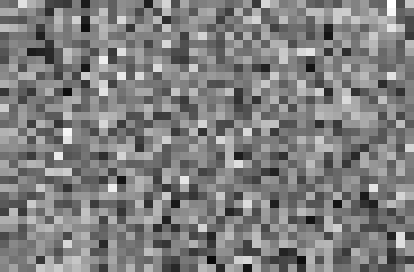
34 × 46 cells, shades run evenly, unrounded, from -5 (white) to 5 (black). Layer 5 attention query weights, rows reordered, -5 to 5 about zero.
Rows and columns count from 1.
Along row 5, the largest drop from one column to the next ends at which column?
38
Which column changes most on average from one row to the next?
19
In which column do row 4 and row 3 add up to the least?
44
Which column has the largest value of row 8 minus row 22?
6
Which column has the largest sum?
20
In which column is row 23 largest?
14
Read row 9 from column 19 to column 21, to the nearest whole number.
-1 -1 1
